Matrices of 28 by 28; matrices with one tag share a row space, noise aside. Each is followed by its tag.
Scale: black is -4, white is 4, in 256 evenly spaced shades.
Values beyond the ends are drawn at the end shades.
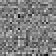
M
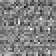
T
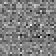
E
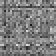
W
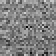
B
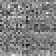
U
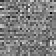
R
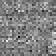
M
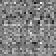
E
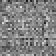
B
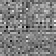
U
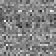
W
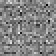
E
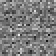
E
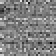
R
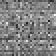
T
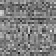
R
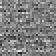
U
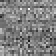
R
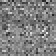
B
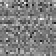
T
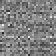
R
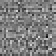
M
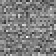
W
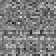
E
